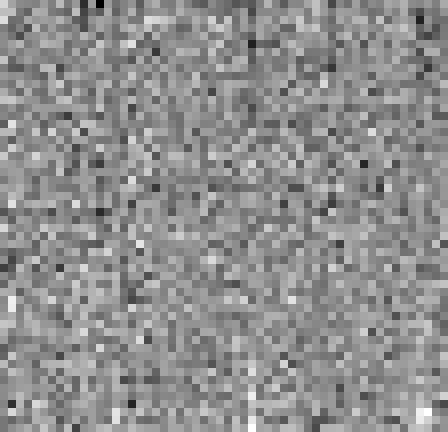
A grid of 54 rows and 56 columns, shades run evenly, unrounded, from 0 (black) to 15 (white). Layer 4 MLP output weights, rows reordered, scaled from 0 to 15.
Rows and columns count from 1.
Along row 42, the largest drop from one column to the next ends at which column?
47
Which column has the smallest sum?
55
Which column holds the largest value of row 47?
32
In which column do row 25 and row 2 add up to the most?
2
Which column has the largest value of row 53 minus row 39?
53
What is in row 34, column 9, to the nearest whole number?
10
